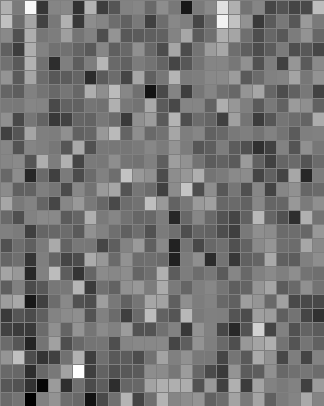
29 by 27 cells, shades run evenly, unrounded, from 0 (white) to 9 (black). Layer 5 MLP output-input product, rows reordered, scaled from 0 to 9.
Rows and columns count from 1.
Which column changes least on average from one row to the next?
18
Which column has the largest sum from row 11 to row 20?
3
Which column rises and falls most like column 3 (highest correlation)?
19
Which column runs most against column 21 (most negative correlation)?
7
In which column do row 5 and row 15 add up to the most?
5
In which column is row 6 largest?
8
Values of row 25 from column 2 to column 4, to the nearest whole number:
6 8 5
